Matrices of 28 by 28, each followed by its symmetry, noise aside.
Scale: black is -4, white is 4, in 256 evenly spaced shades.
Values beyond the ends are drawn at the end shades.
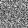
same after a half turn.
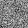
symmetric across the other diagonal.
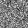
symmetric across the other diagonal.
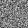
antisymmetric.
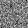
same after a half turn.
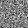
antisymmetric.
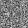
mirrored top to bottom.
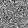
same after a half turn.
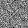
same after a half turn.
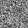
antisymmetric.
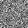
symmetric across the other diagonal.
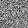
same after a half turn.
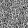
same after a half turn.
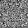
mirrored left to right.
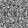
mirrored top to bottom.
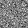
symmetric across the other diagonal.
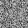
mirrored top to bottom.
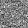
same after a half turn.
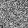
symmetric across the other diagonal.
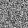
antisymmetric.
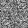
same after a half turn.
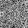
mirrored top to bottom.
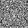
mirrored left to right.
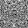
mirrored left to right.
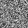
symmetric across the other diagonal.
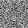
mirrored left to right.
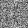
mirrored top to bottom.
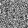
same after a half turn.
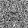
mirrored left to right.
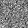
antisymmetric.
